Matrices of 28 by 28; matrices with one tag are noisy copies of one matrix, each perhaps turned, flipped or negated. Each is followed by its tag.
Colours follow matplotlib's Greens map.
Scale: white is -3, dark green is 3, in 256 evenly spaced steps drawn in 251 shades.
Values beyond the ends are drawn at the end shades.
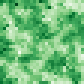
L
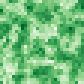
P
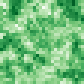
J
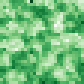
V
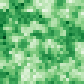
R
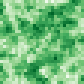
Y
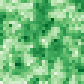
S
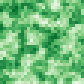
P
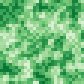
J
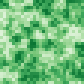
R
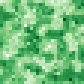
P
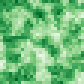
S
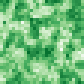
P
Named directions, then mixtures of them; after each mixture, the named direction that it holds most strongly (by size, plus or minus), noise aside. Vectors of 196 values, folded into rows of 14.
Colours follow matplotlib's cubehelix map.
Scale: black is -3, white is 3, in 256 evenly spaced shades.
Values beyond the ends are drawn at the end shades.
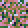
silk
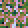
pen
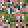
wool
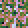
pen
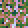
pen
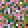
wool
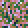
silk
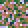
silk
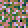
wool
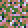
silk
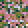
wool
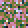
pen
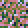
silk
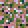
pen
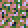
silk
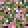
pen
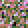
silk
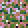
wool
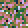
pen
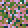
silk
